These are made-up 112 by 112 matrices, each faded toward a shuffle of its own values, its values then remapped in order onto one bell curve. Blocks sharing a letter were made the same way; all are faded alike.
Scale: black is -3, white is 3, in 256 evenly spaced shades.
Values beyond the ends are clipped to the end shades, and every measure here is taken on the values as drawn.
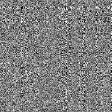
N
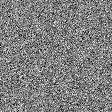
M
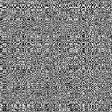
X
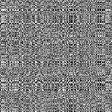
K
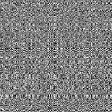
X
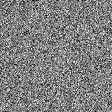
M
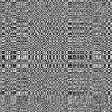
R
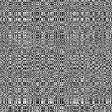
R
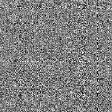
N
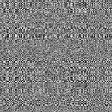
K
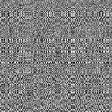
K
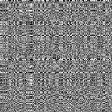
K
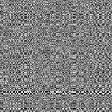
K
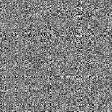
N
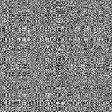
X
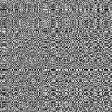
K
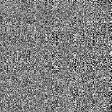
N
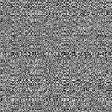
X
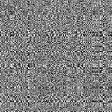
X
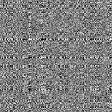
X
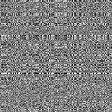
K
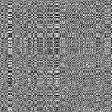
R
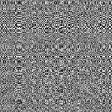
K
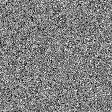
M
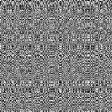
K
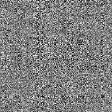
N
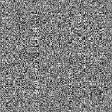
N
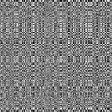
R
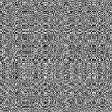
K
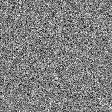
M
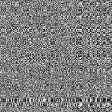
X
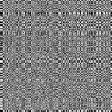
R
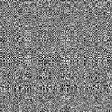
X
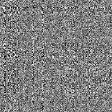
N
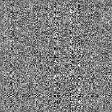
N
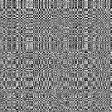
R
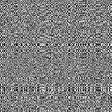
K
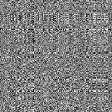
X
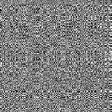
X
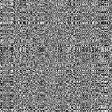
X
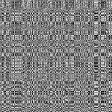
R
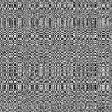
R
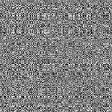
X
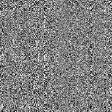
N
